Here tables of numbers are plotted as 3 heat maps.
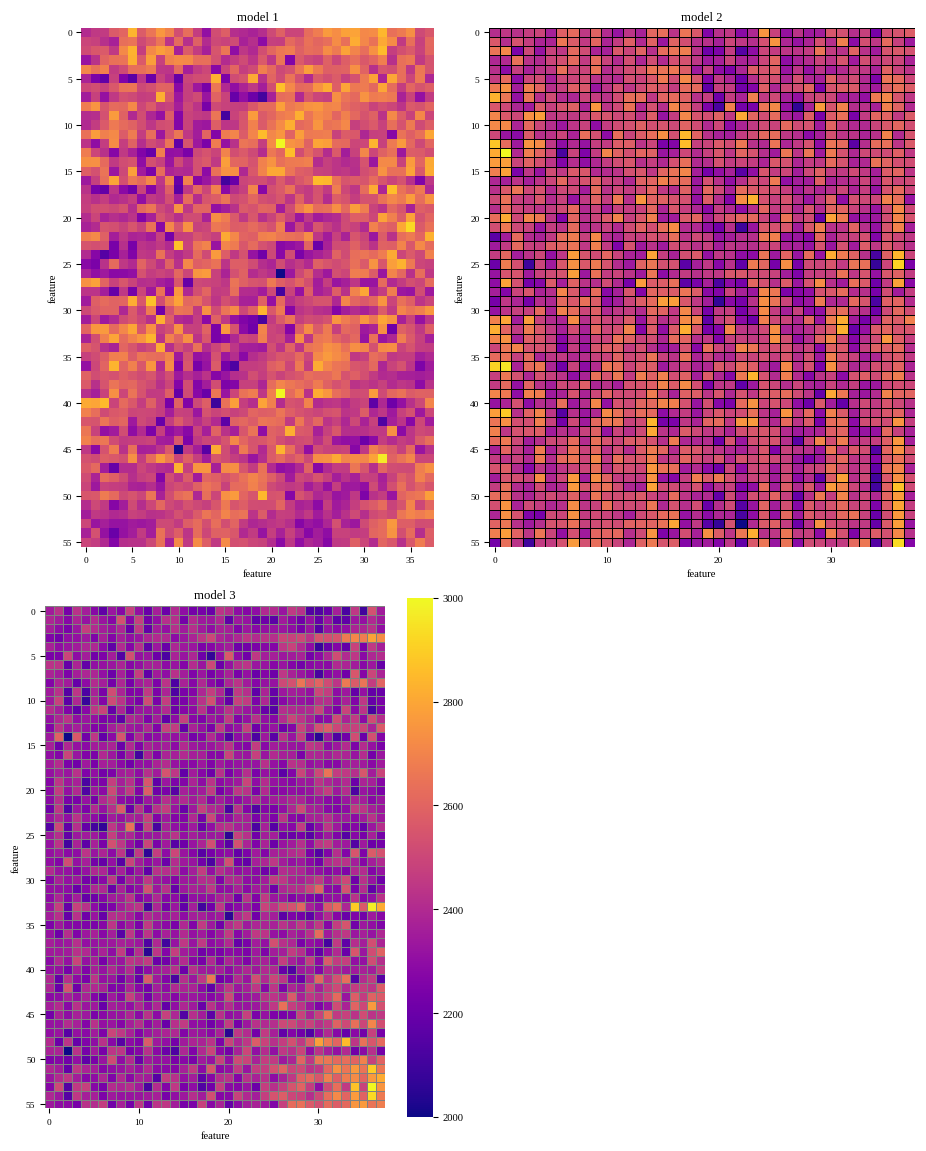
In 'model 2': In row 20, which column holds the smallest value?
29
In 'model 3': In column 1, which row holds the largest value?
14
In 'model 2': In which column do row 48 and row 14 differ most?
34
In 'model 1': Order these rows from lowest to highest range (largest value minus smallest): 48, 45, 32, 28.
48, 32, 28, 45
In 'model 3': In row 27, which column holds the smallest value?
11
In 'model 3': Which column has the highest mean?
36
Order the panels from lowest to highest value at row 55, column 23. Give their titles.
model 1, model 3, model 2
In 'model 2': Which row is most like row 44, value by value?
50
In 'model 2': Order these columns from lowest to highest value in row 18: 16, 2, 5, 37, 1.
37, 5, 2, 16, 1
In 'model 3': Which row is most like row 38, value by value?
27
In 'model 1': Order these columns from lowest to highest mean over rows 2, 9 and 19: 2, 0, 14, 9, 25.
0, 14, 2, 9, 25
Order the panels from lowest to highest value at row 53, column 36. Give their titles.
model 1, model 2, model 3
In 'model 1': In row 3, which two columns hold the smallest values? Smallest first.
22, 0
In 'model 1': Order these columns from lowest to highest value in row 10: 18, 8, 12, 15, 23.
12, 15, 8, 23, 18
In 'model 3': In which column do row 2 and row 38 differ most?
37
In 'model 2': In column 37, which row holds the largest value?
31
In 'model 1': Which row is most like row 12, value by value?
39
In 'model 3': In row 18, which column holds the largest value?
31
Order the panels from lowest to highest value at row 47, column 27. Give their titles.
model 3, model 2, model 1
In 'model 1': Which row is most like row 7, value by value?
31
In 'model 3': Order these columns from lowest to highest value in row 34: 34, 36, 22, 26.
26, 34, 36, 22
